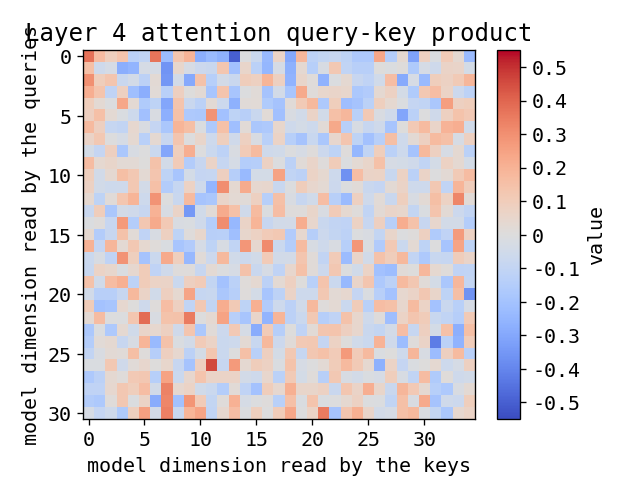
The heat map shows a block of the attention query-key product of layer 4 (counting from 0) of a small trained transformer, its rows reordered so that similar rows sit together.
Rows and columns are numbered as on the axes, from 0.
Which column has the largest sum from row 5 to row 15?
33
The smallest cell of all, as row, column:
0, 13
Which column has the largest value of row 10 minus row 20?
34
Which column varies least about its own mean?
20
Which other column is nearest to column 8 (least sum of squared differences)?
1
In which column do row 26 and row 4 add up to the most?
11
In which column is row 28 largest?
7
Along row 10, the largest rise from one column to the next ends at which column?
24
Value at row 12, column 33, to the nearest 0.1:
0.3
